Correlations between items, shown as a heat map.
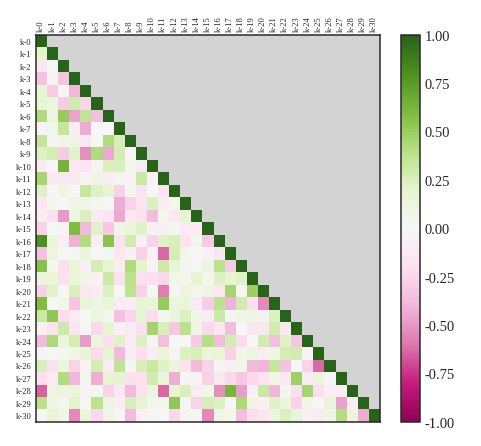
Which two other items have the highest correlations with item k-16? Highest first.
k-0, k-6
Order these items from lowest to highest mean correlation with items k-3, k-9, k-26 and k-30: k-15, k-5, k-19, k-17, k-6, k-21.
k-6, k-19, k-17, k-15, k-21, k-5
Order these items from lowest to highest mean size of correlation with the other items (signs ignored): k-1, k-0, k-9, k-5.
k-1, k-5, k-9, k-0
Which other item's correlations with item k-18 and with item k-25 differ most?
k-26
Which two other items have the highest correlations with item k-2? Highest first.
k-10, k-6
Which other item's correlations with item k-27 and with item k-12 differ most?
k-29
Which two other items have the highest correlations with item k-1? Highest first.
k-22, k-24
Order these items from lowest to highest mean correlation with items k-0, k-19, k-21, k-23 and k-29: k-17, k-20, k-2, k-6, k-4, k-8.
k-17, k-20, k-2, k-4, k-8, k-6
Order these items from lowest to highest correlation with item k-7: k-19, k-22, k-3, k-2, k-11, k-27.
k-22, k-19, k-3, k-11, k-27, k-2
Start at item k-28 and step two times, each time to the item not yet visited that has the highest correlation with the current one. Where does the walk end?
k-20
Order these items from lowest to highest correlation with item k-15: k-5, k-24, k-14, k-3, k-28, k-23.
k-23, k-14, k-28, k-5, k-24, k-3
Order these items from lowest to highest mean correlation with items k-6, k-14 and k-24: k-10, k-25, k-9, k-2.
k-9, k-10, k-2, k-25
